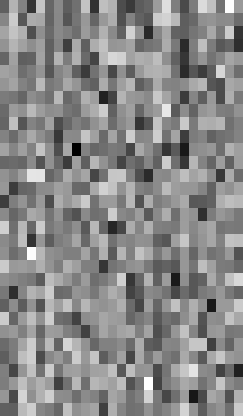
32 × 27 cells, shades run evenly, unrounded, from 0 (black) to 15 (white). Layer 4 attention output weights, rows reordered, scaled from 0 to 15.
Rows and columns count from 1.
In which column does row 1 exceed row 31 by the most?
26
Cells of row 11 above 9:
7
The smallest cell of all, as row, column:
12, 9
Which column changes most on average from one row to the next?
4
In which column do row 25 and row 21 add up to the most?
1
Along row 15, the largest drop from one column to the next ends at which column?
2
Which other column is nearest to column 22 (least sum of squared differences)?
20
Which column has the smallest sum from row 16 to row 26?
18
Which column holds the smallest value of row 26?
10
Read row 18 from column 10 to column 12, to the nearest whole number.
5 11 6
